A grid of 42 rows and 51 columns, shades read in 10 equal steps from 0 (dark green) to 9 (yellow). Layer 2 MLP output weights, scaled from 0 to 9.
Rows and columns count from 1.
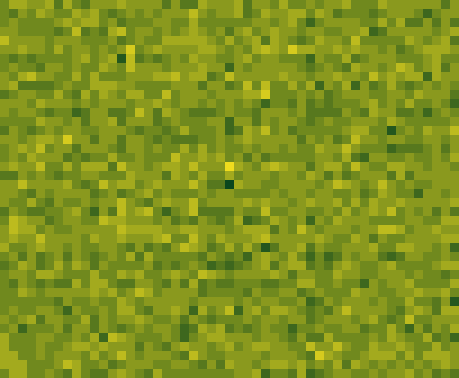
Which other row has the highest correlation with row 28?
12
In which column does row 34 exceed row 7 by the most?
14
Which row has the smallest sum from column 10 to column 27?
30
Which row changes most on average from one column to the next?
24
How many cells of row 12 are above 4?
26
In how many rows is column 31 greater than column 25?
16
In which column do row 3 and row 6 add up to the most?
33
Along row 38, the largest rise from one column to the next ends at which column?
13
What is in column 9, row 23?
4
